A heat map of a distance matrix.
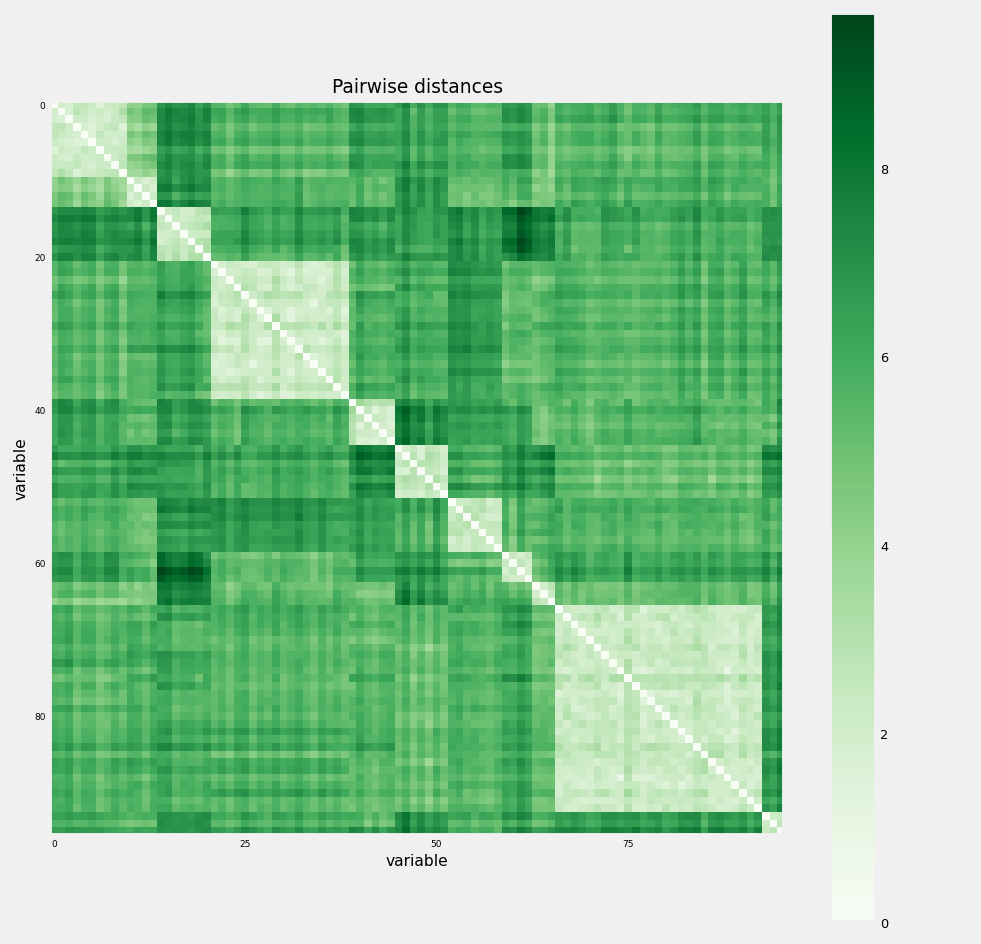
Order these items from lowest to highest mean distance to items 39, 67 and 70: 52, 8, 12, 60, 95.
12, 60, 52, 8, 95
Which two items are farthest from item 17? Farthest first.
61, 62
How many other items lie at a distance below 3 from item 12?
3
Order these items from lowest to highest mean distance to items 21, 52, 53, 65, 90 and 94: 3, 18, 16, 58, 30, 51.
58, 3, 30, 51, 16, 18
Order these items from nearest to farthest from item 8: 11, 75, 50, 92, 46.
11, 75, 92, 50, 46
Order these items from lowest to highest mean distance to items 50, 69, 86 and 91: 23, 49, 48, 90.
90, 49, 48, 23
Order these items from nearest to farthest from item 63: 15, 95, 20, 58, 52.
52, 58, 95, 20, 15
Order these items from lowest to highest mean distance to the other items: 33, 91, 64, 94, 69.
91, 69, 33, 64, 94
